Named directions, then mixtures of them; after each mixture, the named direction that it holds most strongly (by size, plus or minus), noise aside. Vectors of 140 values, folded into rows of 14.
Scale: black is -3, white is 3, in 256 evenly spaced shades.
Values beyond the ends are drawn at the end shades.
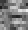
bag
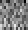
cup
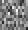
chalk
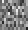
chalk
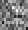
chalk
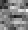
bag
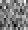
cup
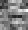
bag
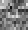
bag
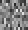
cup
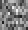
chalk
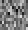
chalk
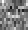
bag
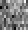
cup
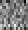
cup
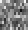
cup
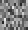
chalk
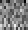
cup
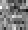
bag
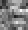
bag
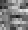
bag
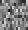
chalk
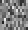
chalk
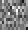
chalk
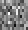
chalk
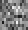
chalk
